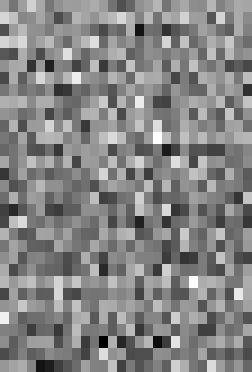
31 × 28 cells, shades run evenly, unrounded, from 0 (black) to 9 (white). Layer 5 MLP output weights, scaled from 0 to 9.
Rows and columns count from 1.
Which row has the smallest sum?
13
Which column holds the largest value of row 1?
4
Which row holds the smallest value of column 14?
29
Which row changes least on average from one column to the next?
1
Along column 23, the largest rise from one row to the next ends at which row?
14
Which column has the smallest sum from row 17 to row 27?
20
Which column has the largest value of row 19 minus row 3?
12
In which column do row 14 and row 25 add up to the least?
9
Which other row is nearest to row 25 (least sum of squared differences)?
3
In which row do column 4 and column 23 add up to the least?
28
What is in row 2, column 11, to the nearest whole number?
5
